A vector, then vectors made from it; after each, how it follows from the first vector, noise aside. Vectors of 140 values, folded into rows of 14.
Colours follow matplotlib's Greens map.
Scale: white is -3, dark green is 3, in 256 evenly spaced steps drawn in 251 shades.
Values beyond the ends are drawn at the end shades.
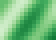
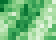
reversed.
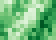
reversed, negated.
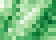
reversed, negated.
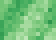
negated, shrunk.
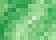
negated, shrunk.
